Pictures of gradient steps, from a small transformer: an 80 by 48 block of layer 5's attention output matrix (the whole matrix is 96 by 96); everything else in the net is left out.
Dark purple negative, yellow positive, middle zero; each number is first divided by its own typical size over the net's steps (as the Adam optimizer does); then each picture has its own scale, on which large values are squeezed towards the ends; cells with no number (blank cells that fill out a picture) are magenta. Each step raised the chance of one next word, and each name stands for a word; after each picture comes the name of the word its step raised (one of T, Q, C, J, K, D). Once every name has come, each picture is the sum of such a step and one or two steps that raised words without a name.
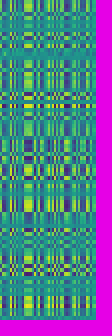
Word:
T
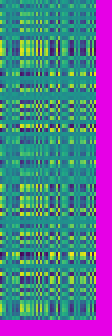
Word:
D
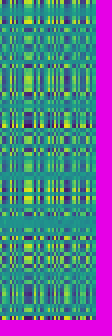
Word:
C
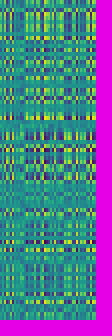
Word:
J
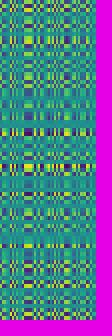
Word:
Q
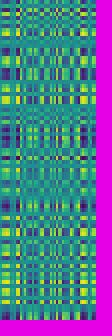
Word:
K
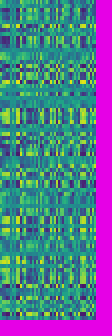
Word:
Q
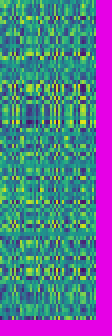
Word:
C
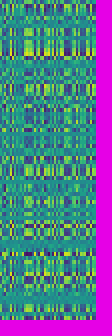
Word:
D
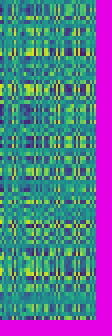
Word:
D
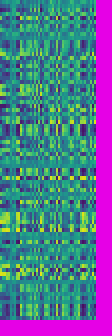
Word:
T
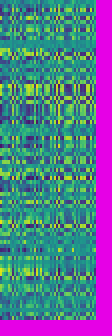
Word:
J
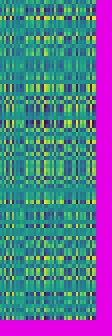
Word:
C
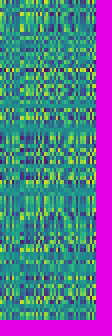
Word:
J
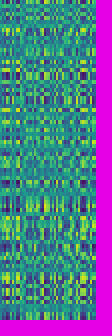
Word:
K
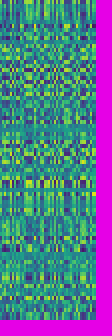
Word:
J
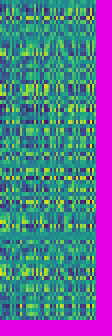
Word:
T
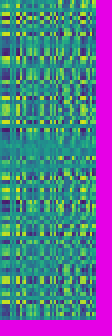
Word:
K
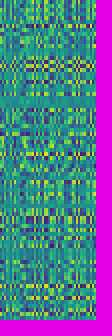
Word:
Q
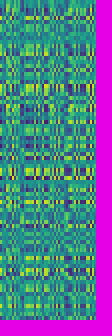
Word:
T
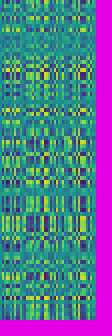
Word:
T
